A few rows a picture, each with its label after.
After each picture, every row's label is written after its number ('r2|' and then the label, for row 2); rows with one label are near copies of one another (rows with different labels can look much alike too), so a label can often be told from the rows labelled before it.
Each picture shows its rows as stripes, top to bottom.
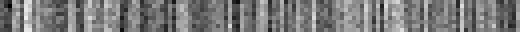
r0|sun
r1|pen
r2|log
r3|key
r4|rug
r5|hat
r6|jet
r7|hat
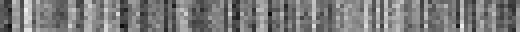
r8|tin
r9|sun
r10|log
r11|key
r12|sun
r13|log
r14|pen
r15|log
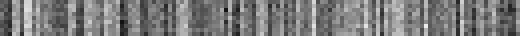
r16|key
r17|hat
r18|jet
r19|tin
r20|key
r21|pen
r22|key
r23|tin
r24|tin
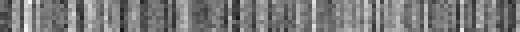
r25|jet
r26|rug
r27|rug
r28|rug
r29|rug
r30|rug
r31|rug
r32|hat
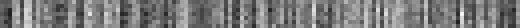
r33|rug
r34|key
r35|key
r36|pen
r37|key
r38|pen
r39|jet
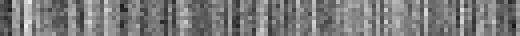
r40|sun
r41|hat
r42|pen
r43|rug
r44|sun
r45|jet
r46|rug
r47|log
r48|log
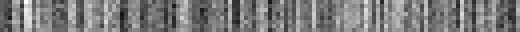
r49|key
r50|rug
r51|log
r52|hat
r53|jet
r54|rug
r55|sun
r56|log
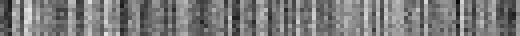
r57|pen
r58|pen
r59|sun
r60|tin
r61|sun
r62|log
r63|pen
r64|hat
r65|pen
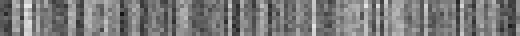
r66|jet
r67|key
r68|rug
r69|hat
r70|rug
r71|jet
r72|jet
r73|sun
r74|jet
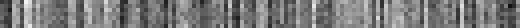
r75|log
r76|jet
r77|pen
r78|sun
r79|tin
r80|hat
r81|jet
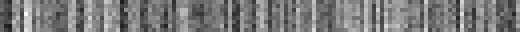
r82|pen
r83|hat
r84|rug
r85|log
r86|pen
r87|hat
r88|pen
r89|key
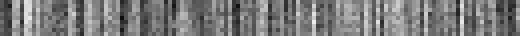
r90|sun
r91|sun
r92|sun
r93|rug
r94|hat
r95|tin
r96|tin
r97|hat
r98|tin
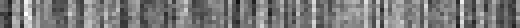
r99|key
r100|key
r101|key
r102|log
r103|sun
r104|tin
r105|tin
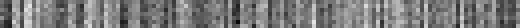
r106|sun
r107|key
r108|tin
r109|sun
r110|jet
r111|tin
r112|pen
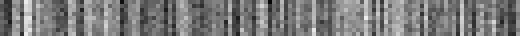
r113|hat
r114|log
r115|hat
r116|tin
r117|key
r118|jet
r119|sun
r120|jet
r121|rug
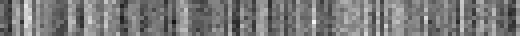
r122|log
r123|hat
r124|key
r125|jet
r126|hat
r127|rug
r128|jet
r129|log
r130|key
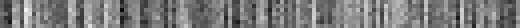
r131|hat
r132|pen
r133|hat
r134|jet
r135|pen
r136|tin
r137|rug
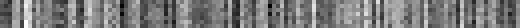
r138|key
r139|hat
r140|rug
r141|hat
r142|sun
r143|rug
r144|key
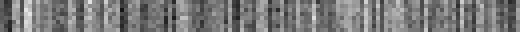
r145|sun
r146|tin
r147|hat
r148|sun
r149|rug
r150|log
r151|hat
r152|key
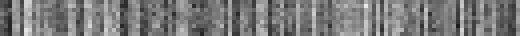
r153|log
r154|log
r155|tin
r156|key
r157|pen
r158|pen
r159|pen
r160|log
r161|log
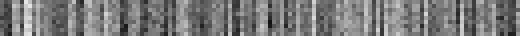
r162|rug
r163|sun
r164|tin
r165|pen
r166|sun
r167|hat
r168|log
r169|tin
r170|jet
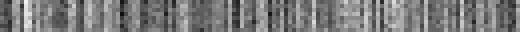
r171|hat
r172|rug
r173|hat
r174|hat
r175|key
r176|key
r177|hat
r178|log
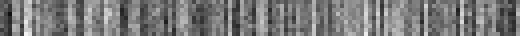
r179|jet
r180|key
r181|pen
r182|pen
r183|log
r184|log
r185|tin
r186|sun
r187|key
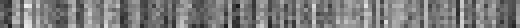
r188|pen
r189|key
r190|rug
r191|pen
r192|hat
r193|sun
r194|log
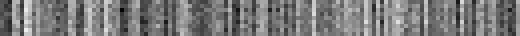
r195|pen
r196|rug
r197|hat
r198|rug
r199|sun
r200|tin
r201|pen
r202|log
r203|rug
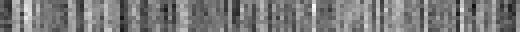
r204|tin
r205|jet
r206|jet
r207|rug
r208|hat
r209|rug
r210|pen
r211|pen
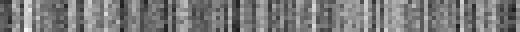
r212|hat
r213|rug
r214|jet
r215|log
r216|jet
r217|key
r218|rug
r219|jet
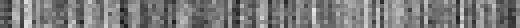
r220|sun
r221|key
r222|tin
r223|tin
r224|pen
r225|rug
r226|log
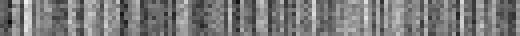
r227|key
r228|log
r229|key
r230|rug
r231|key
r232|log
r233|log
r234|hat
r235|rug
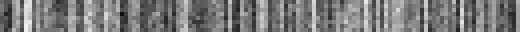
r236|key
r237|key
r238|key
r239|pen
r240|log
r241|log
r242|key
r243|rug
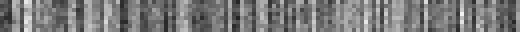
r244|key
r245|hat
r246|pen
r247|pen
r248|sun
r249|log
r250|rug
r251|rug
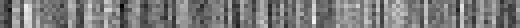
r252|pen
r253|hat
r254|pen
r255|hat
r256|jet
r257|tin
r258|sun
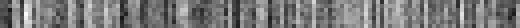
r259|tin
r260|rug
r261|log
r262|log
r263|hat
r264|hat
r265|key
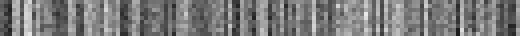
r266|key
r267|sun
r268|pen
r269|key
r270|key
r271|sun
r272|jet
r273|pen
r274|sun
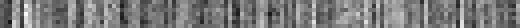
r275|pen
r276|rug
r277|key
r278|hat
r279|hat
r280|tin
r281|tin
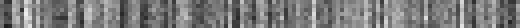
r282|jet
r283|pen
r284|rug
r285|hat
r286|key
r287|jet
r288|jet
